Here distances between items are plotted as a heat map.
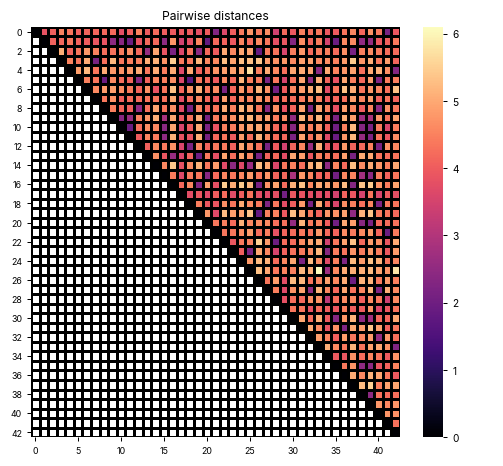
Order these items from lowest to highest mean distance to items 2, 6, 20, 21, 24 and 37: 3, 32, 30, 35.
35, 30, 32, 3
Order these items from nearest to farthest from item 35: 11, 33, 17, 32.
11, 17, 32, 33
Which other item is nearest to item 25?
23
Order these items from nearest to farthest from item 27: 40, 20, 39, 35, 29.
40, 29, 35, 20, 39
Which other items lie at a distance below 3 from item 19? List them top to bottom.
2, 13, 16, 26, 37
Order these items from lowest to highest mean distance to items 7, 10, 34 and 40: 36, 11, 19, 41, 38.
11, 38, 41, 36, 19
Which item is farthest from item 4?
25
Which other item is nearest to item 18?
5
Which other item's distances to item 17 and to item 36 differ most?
29
